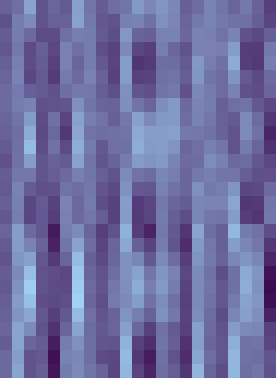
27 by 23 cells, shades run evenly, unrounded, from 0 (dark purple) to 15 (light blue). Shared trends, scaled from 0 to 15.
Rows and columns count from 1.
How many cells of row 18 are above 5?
18
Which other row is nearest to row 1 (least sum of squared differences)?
12
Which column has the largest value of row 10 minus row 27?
13
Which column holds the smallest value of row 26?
5
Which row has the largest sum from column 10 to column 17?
10
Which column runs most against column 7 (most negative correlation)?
23
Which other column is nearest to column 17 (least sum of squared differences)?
2
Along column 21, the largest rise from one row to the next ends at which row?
17
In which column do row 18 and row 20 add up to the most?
7
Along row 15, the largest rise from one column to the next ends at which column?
11
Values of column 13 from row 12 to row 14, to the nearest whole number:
10 7 6
